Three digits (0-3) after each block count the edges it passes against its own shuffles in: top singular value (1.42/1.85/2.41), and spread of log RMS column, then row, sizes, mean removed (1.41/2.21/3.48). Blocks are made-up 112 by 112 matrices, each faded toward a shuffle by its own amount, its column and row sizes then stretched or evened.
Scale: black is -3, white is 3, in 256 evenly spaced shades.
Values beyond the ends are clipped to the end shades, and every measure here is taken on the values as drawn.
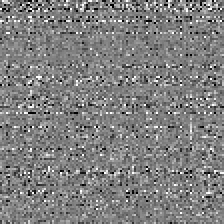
0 2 3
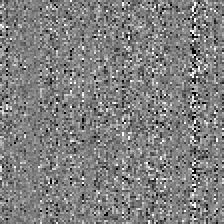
0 3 1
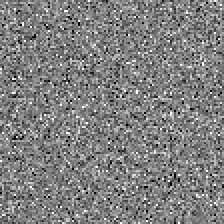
1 1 0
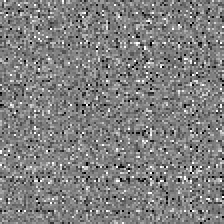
2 2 2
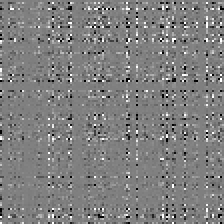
1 3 3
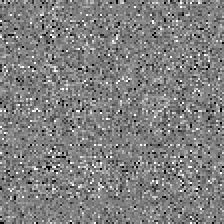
1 1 2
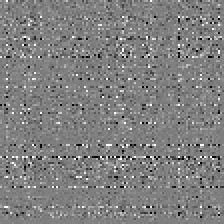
1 2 3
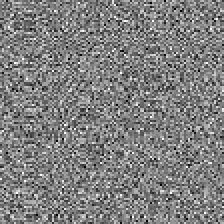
3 0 1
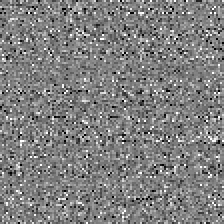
0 1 2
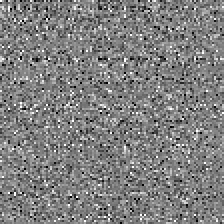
2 1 2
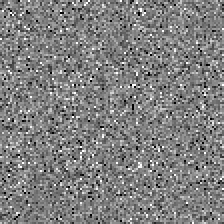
0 1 1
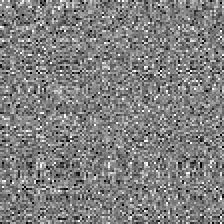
3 1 1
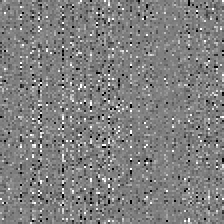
2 3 1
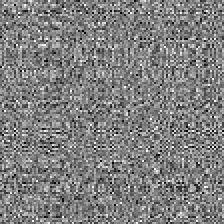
3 1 2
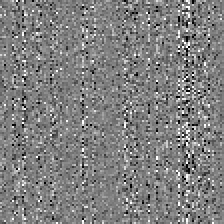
0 3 0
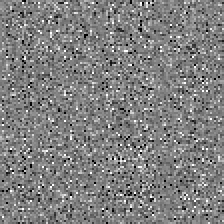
0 2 1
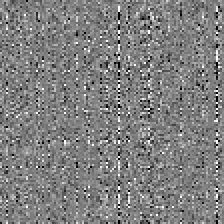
3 3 1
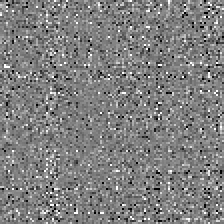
0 2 2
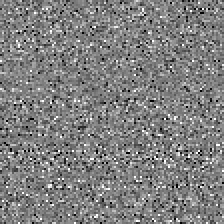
0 0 2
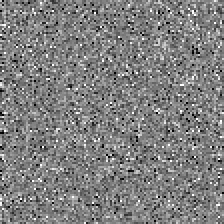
0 1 1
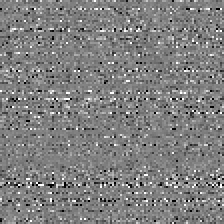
1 1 3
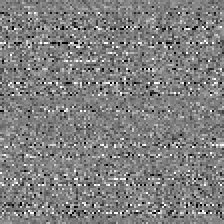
1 0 3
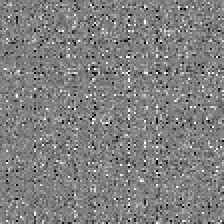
1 2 2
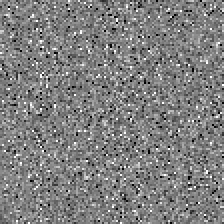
0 1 0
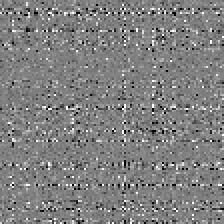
3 2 3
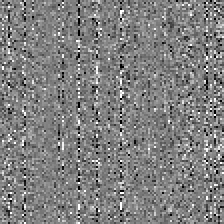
2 3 0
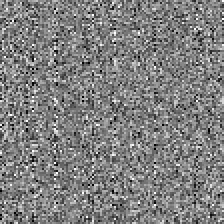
2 2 0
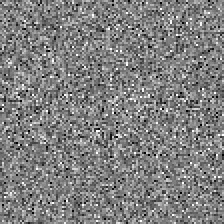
0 0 1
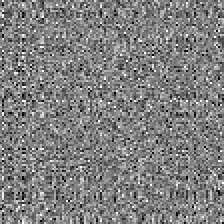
3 2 1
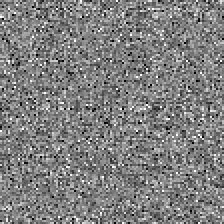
2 0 1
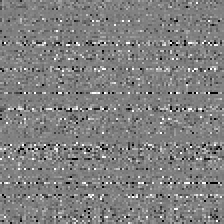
2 1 3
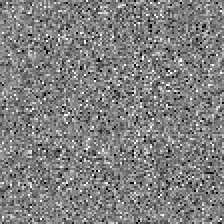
1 1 0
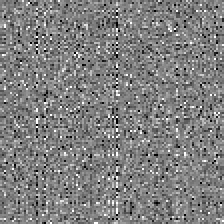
3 2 1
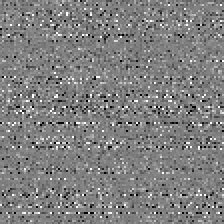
0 0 3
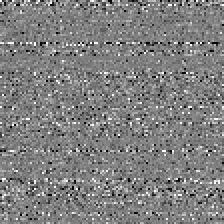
0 0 3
